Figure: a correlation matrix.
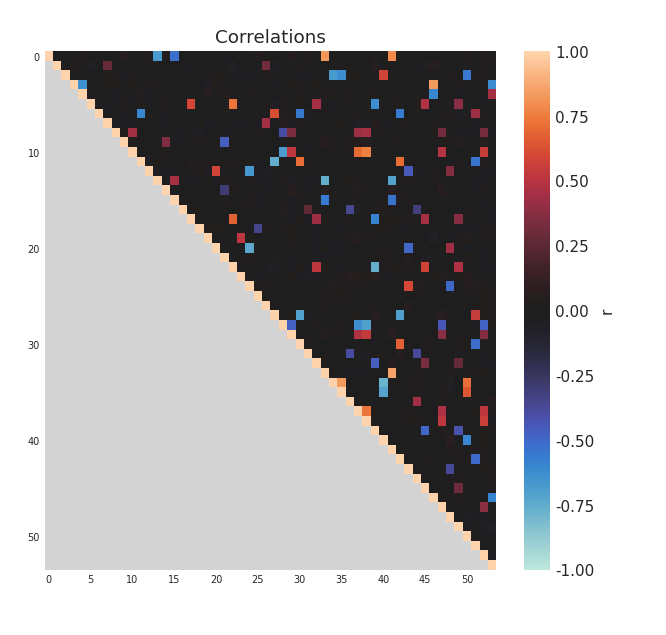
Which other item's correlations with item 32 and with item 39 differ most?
22
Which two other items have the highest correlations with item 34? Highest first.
35, 50
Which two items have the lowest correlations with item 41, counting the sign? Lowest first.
13, 15
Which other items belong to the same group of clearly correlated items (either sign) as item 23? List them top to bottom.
19
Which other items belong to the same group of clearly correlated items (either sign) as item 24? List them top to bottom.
12, 20, 43, 48
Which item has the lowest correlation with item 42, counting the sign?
27
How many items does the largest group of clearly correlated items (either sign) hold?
8
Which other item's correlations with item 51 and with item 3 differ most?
46
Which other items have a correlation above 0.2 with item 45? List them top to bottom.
5, 17, 22, 32, 49
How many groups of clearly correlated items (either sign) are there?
12
